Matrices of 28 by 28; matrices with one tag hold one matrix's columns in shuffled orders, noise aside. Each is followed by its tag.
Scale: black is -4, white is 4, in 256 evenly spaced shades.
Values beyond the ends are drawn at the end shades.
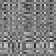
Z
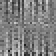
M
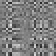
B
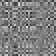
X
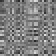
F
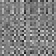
F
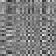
F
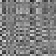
F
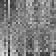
M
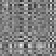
Z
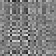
F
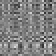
Z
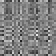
F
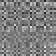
X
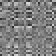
X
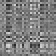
Z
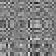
B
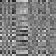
F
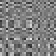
B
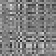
Z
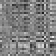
Z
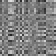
F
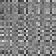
F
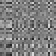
B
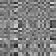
B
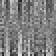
M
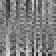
M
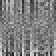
M
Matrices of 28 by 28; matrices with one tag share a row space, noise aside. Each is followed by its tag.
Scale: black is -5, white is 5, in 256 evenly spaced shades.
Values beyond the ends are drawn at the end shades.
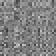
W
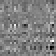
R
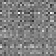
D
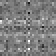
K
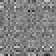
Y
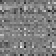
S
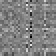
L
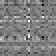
K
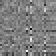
L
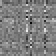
L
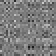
Y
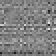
S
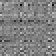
S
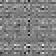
K
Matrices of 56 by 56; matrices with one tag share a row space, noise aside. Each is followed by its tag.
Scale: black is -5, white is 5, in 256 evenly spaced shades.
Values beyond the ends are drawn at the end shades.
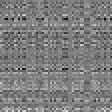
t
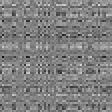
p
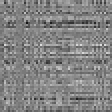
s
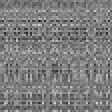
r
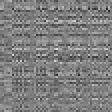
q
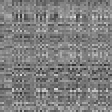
q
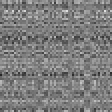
t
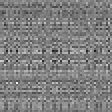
r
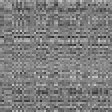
q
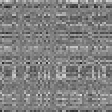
p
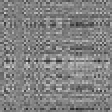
s
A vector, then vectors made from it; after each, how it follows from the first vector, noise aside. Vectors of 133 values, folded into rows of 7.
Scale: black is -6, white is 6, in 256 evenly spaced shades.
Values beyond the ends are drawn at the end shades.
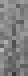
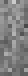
reversed, negated.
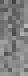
reversed.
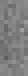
wrapped around, shrunk.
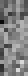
wrapped around, scaled up.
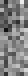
wrapped around, scaled up.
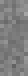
wrapped around, negated, shrunk.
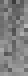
reversed.
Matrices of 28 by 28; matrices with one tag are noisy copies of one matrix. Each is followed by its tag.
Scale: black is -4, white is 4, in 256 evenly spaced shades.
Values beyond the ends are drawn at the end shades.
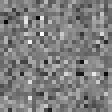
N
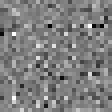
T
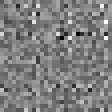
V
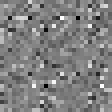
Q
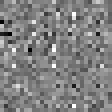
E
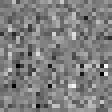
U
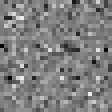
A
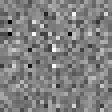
E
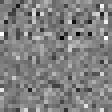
V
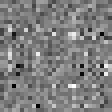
U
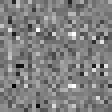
U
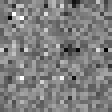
A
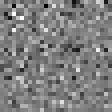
A
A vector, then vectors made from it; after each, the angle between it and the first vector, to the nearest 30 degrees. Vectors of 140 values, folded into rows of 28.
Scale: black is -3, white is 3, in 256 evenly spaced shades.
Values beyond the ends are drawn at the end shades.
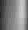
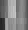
60 degrees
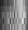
30 degrees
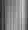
30 degrees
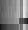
60 degrees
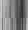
150 degrees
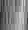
30 degrees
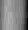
90 degrees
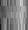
30 degrees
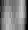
60 degrees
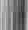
150 degrees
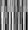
90 degrees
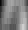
60 degrees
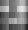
60 degrees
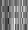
60 degrees
